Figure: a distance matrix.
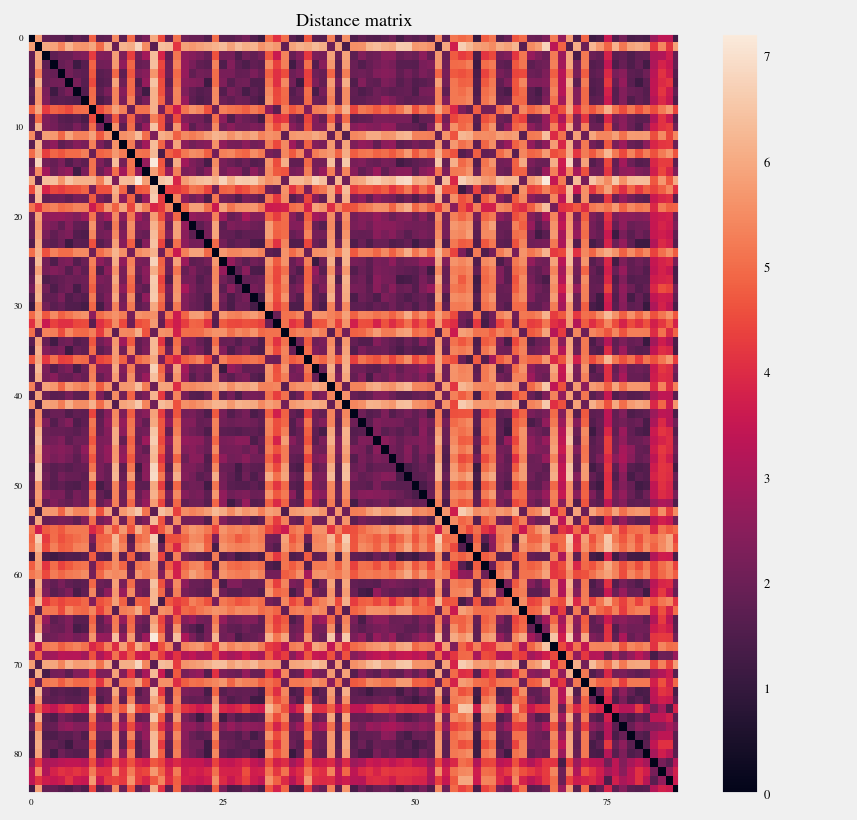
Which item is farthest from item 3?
16
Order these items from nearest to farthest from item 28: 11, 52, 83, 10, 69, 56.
10, 52, 69, 83, 56, 11
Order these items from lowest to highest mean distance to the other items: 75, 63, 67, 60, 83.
67, 83, 75, 63, 60
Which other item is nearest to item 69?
81
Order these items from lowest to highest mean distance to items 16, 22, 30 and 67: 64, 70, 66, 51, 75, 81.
66, 51, 81, 75, 64, 70
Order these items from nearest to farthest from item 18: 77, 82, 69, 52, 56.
52, 77, 69, 82, 56
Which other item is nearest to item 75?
83
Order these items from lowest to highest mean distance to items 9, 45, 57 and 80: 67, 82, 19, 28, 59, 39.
28, 67, 59, 82, 19, 39
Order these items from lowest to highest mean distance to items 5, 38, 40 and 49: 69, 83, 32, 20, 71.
71, 20, 69, 83, 32
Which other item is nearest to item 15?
6
